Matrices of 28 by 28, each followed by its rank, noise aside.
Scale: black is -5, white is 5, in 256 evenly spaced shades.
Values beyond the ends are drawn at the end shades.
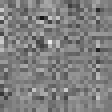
four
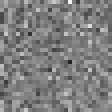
eight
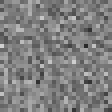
eight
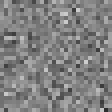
eight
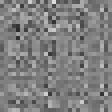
four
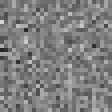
eight
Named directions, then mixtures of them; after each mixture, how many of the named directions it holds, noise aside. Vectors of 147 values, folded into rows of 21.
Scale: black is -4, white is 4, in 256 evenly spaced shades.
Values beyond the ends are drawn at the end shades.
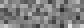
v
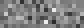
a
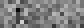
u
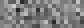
three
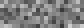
one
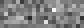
one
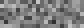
two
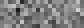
three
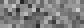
three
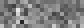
one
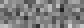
one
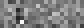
one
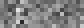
one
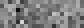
one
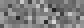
one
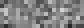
two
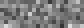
one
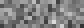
three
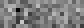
one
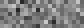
three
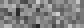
two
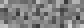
one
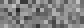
three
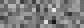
two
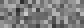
three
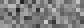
three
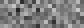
three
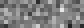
one
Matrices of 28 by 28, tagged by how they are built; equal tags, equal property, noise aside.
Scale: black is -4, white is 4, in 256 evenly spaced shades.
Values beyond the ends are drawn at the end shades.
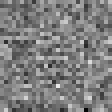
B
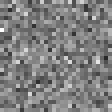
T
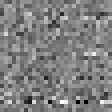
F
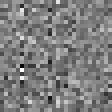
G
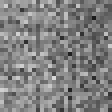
T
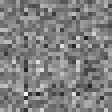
B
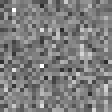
G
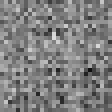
T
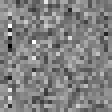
G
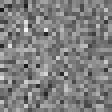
G
